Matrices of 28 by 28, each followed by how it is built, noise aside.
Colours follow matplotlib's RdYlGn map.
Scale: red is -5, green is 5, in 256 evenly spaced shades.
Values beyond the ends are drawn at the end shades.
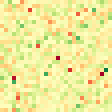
sparse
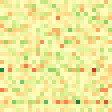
uneven rows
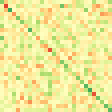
diagonal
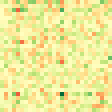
low rank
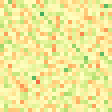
Toeplitz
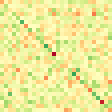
diagonal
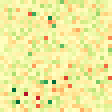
sparse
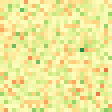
noise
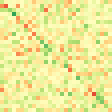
diagonal
